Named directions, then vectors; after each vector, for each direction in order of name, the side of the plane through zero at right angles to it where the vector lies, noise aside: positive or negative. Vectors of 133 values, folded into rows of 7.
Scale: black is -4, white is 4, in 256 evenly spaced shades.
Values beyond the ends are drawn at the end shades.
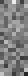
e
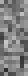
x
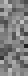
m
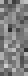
negative, negative, positive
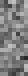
positive, negative, positive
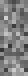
negative, positive, positive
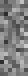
negative, negative, negative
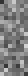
positive, negative, negative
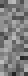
positive, negative, positive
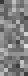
positive, negative, negative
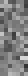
negative, positive, negative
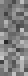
negative, negative, negative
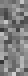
negative, negative, negative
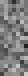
negative, positive, positive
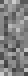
positive, positive, negative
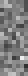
negative, positive, negative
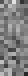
positive, positive, negative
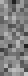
negative, positive, positive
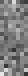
positive, positive, negative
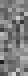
negative, negative, negative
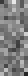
positive, negative, negative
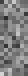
positive, positive, negative
